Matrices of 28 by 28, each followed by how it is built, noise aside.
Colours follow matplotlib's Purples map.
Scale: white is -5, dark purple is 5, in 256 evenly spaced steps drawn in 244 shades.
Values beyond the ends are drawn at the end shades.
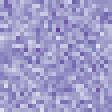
noise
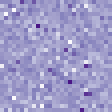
sparse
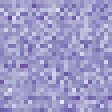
repeating columns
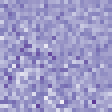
lower triangular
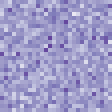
noise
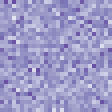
noise
